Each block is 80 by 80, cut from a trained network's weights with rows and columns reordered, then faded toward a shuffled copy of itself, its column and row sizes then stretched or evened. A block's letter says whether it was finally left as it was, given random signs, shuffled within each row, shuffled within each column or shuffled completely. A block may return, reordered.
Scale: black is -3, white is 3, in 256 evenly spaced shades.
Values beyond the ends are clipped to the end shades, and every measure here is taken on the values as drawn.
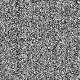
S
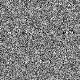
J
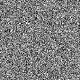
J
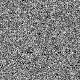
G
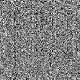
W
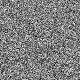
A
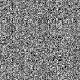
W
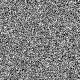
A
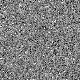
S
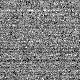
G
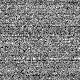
G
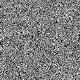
S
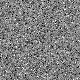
A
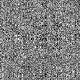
W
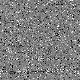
J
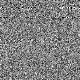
J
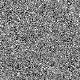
J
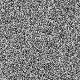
S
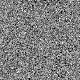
S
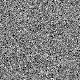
S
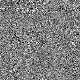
J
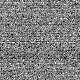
G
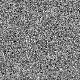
G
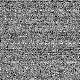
W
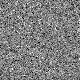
A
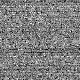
G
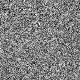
G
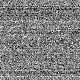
G
